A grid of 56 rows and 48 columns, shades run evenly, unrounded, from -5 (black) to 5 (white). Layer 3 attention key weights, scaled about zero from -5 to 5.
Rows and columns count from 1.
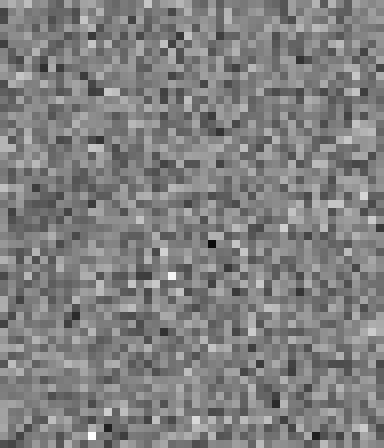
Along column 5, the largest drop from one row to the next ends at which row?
33
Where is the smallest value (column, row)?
27, 31
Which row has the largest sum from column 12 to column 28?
14
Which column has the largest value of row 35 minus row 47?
22
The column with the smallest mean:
8
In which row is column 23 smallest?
5
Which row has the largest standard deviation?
55
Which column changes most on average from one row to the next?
12
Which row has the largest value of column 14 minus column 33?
46
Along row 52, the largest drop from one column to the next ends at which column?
15
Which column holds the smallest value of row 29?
48
